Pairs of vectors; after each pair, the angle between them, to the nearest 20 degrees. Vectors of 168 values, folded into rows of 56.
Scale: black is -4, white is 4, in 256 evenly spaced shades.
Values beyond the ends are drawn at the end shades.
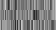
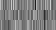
120 degrees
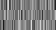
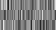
160 degrees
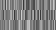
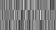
140 degrees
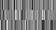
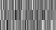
160 degrees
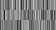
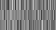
40 degrees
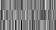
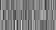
160 degrees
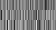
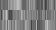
60 degrees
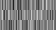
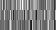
100 degrees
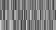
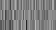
140 degrees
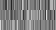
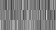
20 degrees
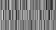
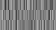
40 degrees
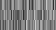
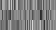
80 degrees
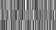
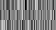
160 degrees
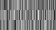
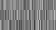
120 degrees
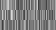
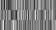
120 degrees
